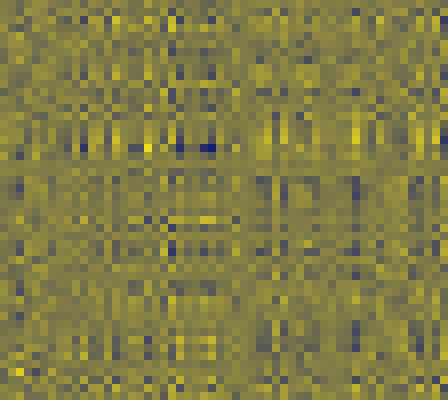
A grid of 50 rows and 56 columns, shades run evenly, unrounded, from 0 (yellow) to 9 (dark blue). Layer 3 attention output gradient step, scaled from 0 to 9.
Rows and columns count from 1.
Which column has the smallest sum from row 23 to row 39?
35
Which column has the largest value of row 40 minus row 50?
3
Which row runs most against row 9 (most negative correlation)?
43
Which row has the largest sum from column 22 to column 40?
32
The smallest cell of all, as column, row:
19, 19
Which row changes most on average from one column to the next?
18
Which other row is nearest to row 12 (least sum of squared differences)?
29
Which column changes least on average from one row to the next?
31
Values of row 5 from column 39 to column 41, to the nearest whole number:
6 4 4
